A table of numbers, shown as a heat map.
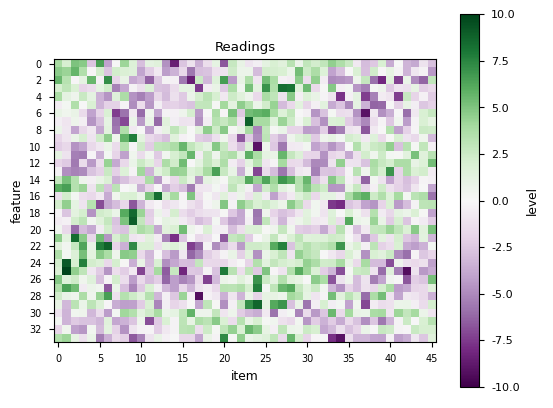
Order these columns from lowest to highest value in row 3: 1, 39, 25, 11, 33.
39, 11, 1, 33, 25
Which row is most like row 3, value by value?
14
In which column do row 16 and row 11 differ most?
12
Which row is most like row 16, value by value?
30
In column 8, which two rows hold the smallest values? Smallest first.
7, 6
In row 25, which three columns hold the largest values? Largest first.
1, 20, 29
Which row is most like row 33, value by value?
17
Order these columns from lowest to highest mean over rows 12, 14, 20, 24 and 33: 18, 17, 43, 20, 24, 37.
37, 17, 43, 18, 20, 24
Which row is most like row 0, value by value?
21
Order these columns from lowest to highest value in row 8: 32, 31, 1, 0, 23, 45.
31, 32, 1, 0, 45, 23
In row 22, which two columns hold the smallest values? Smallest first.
16, 17
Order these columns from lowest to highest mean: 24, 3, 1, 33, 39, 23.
33, 39, 24, 3, 1, 23
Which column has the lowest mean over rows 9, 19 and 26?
18
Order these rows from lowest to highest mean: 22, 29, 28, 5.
5, 29, 28, 22
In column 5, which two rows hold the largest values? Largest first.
22, 0
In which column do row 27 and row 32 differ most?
2
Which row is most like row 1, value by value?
15
